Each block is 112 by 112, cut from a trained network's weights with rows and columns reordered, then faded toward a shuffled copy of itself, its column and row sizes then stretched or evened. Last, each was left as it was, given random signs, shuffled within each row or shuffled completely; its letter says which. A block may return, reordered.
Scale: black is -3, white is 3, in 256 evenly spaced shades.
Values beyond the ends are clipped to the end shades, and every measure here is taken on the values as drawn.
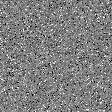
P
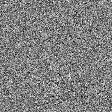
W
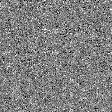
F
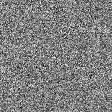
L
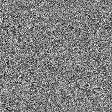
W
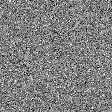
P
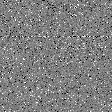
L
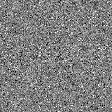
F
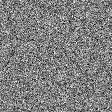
P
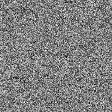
W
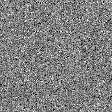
W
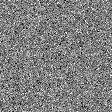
P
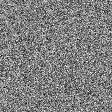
P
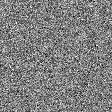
P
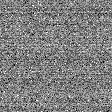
L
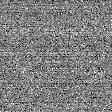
F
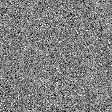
W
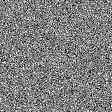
P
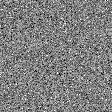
P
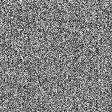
F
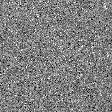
W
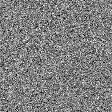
P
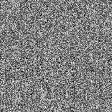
F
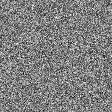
L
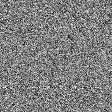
L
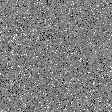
P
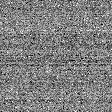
L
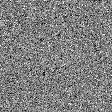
P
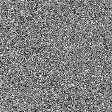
W
